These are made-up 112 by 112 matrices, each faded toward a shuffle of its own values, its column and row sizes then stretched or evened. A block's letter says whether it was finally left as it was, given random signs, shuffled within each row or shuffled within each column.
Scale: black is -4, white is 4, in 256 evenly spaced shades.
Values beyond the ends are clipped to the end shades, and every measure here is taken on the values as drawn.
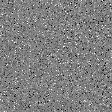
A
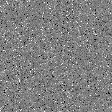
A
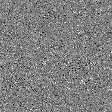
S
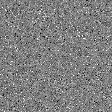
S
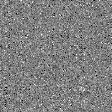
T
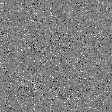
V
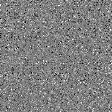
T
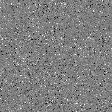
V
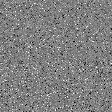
S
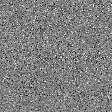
S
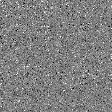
V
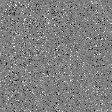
V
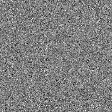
V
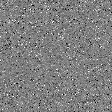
S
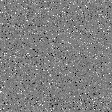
S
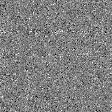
V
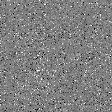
V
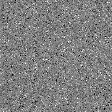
A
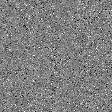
A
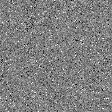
A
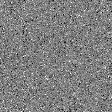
A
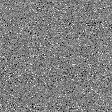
S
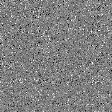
V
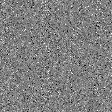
A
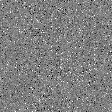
A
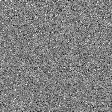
S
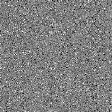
T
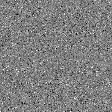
S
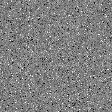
A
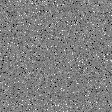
S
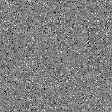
T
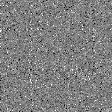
T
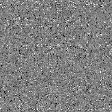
T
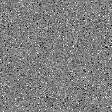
V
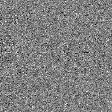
T
